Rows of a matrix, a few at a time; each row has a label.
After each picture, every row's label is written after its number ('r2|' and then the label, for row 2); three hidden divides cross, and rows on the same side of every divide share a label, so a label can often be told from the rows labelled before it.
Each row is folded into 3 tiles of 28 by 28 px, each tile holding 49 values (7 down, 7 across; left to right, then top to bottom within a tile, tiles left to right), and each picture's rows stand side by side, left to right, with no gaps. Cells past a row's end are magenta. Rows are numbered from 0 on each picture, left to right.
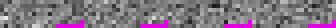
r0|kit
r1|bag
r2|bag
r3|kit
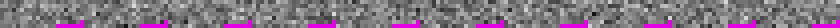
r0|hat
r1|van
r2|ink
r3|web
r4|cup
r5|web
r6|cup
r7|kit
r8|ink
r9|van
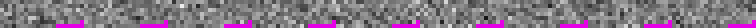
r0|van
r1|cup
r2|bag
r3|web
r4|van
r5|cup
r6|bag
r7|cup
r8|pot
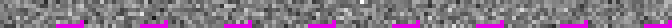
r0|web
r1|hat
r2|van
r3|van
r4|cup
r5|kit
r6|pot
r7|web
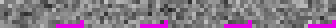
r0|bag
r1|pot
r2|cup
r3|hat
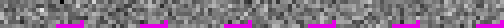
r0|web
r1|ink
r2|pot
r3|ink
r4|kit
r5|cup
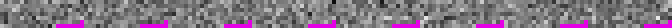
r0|pot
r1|kit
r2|pot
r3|pot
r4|bag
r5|kit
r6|kit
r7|web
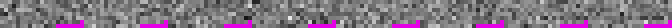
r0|pot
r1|kit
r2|web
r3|hat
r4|pot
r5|web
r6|web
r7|cup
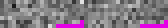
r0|cup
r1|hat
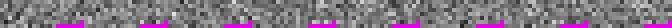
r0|pot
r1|cup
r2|web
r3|web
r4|cup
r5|hat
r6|cup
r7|van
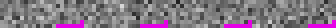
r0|pot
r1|kit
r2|cup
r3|hat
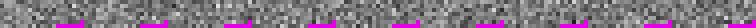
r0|pot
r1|kit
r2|van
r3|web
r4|cup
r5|hat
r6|hat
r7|cup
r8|ink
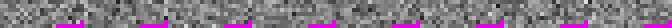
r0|hat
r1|bag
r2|web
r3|kit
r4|ink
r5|ink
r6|cup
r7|cup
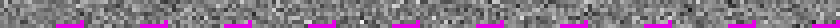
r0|cup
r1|pot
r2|hat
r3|hat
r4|van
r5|van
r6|cup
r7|kit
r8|cup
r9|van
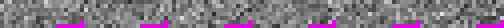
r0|van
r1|web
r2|hat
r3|cup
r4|ink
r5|cup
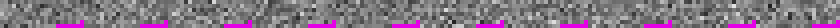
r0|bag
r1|cup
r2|van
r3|van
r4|kit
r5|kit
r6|web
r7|pot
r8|van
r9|cup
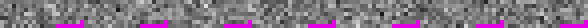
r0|hat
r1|ink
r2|bag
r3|web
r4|hat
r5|cup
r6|kit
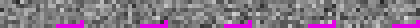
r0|pot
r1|web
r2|van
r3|hat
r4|bag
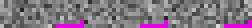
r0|bag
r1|web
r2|web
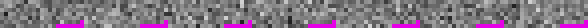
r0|bag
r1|pot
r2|pot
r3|ink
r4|pot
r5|web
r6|cup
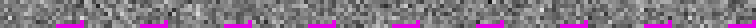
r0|pot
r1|cup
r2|hat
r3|pot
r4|bag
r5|ink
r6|cup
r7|van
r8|cup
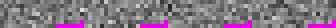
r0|kit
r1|pot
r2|kit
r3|pot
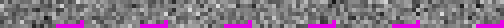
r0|van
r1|bag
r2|hat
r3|pot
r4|pot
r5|cup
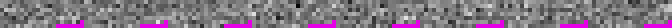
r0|bag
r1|kit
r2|web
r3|bag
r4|bag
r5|van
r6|van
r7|bag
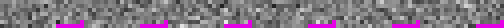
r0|ink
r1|cup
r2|cup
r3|bag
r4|pot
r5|hat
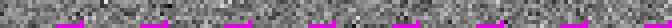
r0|van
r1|pot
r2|pot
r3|ink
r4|pot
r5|hat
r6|web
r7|cup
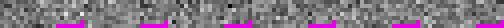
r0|van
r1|cup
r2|cup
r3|bag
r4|hat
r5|kit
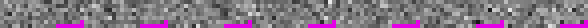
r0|kit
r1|bag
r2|web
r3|web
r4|hat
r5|bag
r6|bag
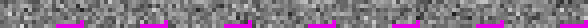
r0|van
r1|cup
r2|web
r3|van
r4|van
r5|hat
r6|kit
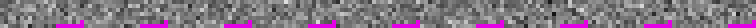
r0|pot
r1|hat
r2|kit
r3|bag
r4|van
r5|bag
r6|web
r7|pot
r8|kit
